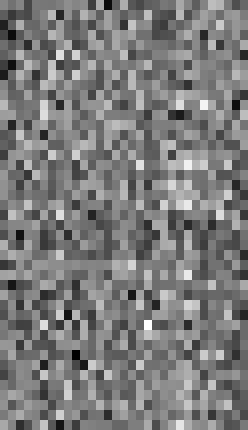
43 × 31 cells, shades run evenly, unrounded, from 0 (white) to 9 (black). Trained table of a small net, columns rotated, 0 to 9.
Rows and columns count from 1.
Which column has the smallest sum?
24
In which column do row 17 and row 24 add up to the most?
3
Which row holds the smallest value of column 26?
11
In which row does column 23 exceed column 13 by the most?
12
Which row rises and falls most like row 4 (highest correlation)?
27
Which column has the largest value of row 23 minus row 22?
8
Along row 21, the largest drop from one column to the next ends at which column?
21
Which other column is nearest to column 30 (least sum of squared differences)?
17
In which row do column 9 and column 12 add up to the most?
32
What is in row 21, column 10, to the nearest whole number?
7
